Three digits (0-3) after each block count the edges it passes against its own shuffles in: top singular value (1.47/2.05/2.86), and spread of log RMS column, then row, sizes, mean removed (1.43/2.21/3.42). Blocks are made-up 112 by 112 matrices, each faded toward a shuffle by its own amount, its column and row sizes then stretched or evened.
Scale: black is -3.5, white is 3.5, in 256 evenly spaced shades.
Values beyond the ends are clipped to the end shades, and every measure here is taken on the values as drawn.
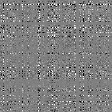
1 3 3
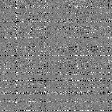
1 2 3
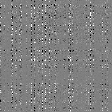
1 3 2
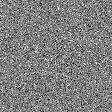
0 0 0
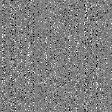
1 3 0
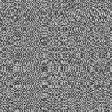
3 1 0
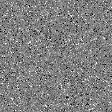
0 1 1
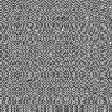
3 1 0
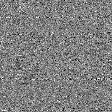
0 0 2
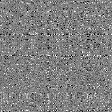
2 1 2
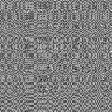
3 1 1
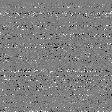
0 0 3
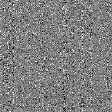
1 2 0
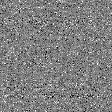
1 0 1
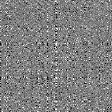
2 2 2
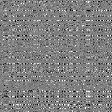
3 1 3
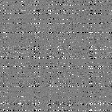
2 2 3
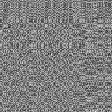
3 0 1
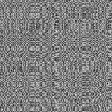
3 2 1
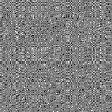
3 2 1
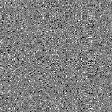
2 1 1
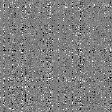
0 3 2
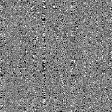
2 2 0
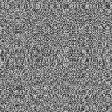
3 0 2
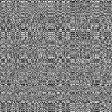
3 0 3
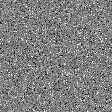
0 0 0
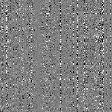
2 3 1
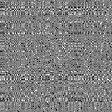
3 0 2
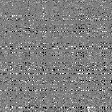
2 2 3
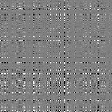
3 3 3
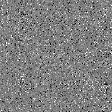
1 1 1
